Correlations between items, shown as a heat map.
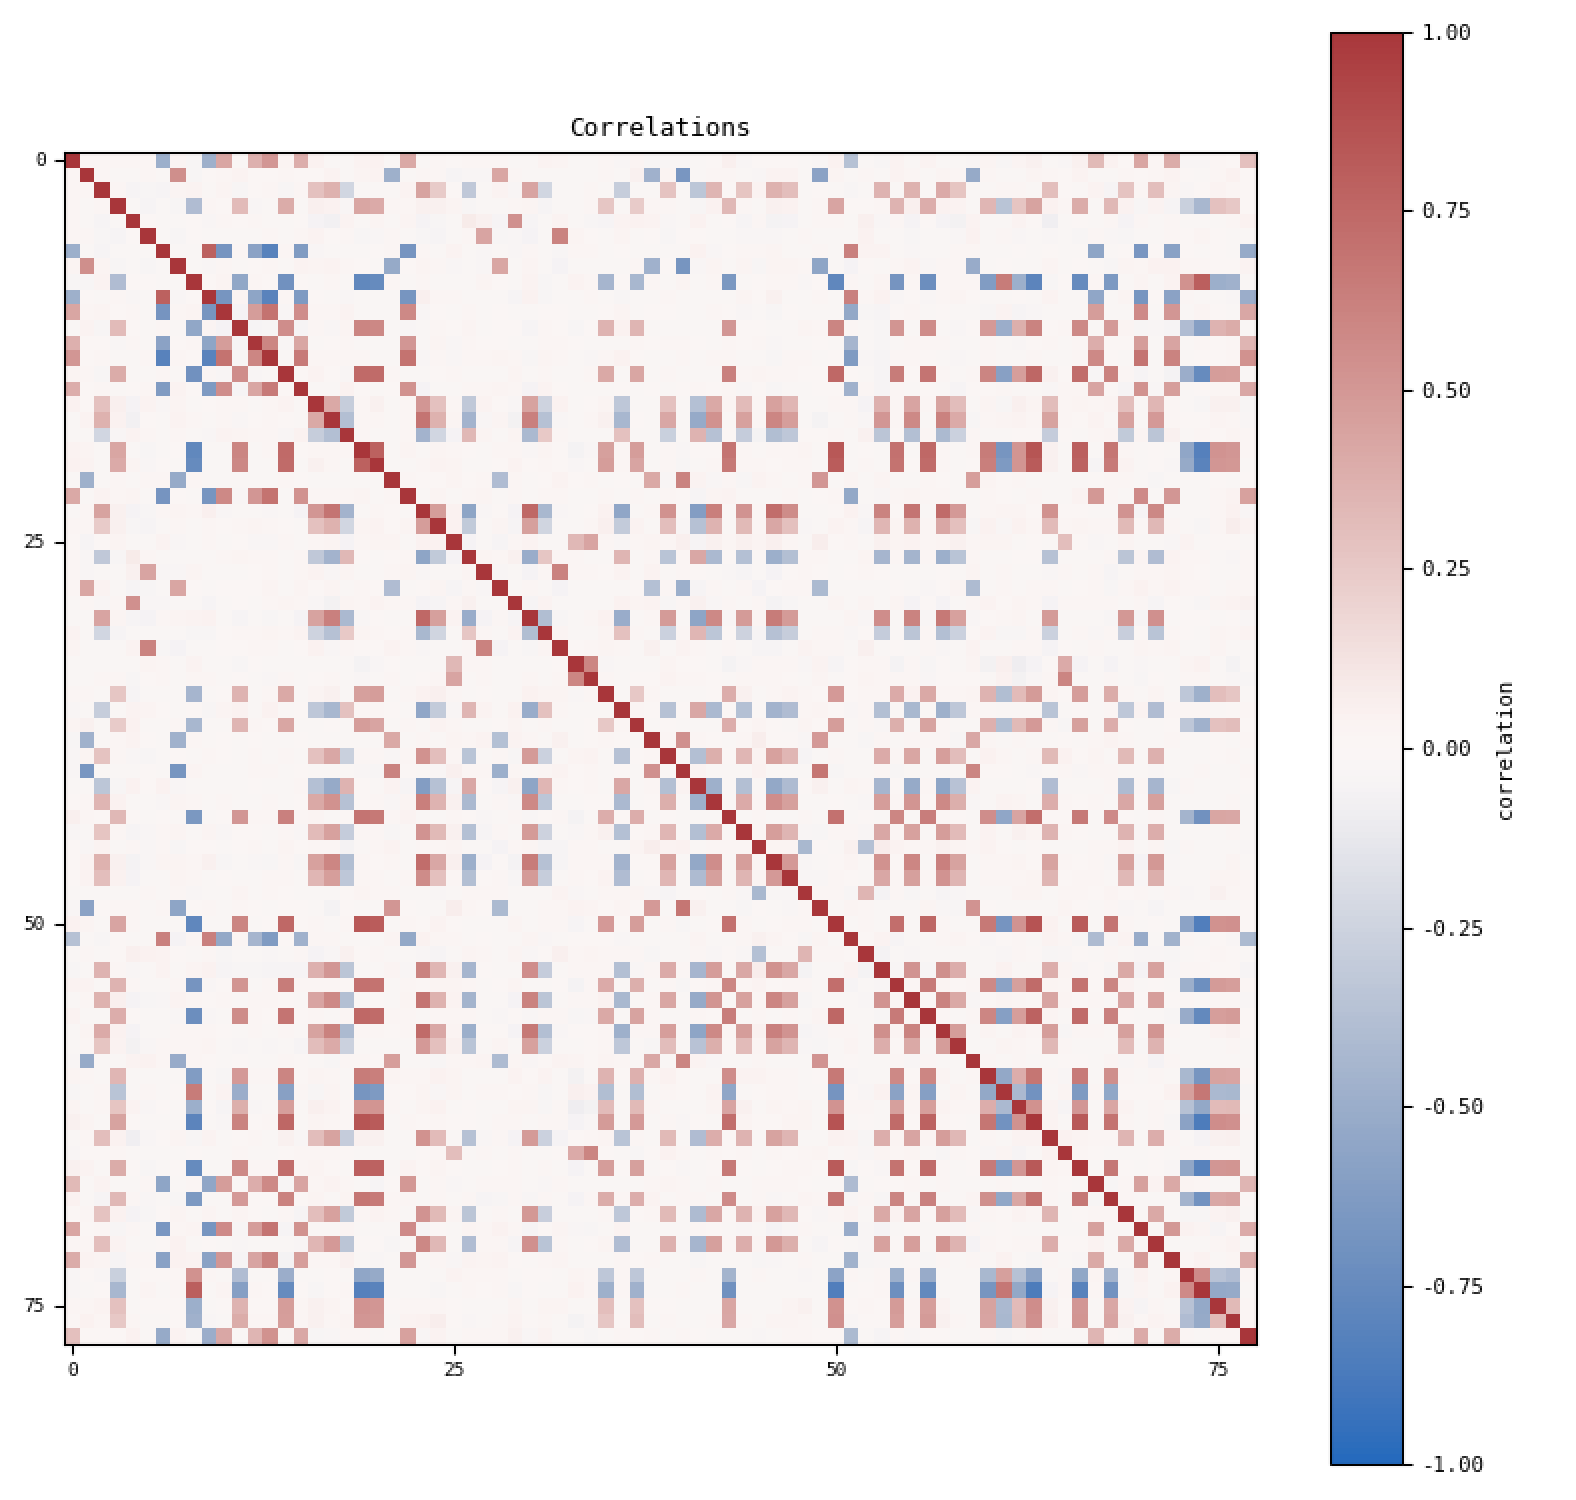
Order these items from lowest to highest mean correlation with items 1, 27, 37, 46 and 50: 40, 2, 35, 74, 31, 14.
74, 40, 31, 2, 35, 14
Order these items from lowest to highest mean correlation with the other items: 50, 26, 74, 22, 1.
74, 26, 1, 22, 50
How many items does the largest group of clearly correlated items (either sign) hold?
23
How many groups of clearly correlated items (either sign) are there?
8
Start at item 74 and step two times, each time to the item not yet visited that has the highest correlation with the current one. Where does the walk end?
61
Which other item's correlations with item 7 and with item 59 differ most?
40
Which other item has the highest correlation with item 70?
13
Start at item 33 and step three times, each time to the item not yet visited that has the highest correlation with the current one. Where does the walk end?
25
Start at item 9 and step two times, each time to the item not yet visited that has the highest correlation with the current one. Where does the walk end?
51
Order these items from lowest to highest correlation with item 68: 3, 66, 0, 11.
0, 3, 11, 66
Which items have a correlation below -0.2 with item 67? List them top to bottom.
6, 9, 51
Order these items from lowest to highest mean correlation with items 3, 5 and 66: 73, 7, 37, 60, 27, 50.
73, 7, 27, 37, 60, 50
